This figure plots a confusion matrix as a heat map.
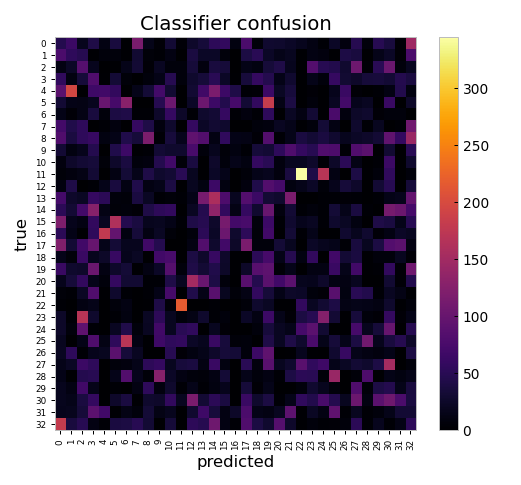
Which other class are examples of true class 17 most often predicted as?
0
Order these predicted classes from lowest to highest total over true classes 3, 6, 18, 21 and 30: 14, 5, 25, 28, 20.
20, 28, 5, 14, 25
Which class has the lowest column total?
16
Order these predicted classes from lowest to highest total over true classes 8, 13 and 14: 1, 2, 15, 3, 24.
24, 1, 2, 15, 3
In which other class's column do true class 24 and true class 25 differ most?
6
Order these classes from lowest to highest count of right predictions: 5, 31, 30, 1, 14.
31, 1, 5, 30, 14
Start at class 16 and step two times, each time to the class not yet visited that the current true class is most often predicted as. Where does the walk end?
1
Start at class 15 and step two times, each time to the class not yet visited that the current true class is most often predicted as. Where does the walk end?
19
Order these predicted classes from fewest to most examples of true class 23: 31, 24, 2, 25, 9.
31, 25, 9, 24, 2
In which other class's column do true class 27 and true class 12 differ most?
30
